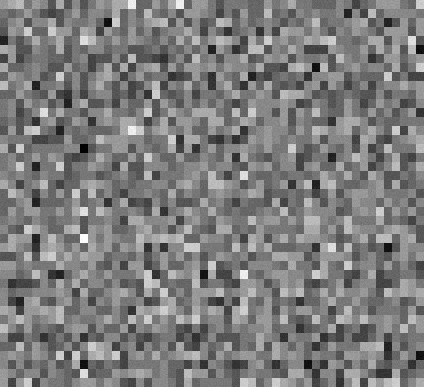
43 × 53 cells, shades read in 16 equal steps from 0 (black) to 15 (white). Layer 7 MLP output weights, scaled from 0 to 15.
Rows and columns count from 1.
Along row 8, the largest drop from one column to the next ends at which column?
40
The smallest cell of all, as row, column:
17, 11
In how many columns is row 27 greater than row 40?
26
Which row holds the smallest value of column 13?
4
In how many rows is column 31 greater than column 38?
20
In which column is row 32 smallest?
2
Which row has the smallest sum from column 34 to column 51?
38
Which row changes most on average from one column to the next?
10
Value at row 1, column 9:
5
